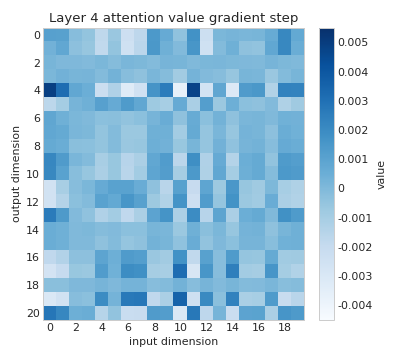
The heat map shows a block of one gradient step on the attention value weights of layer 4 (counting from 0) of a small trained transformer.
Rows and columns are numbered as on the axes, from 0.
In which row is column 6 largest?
19
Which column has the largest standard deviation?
0
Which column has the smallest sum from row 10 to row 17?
11
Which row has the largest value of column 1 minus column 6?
4
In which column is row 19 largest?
10
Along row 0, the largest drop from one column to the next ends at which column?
12
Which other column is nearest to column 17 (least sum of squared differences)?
5
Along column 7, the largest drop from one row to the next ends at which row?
20
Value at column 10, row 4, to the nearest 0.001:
-0.004
